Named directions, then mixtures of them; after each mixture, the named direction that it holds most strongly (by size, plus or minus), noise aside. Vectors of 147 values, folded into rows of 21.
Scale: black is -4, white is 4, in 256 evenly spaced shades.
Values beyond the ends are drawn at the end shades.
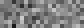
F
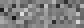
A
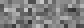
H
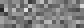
H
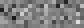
A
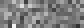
F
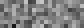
H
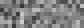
F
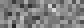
F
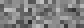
H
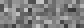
H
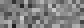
F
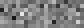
A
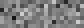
A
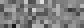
H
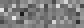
A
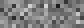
A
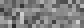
F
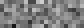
H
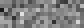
A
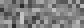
F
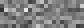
H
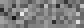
A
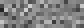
A
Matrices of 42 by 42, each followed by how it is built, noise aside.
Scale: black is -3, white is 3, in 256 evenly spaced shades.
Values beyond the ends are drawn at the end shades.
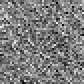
Toeplitz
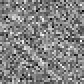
Toeplitz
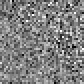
upper triangular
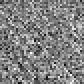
Toeplitz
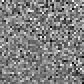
upper triangular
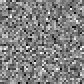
low rank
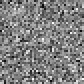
noise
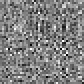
low rank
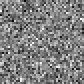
noise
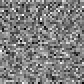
repeating columns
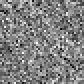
Toeplitz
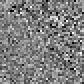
upper triangular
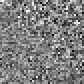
upper triangular
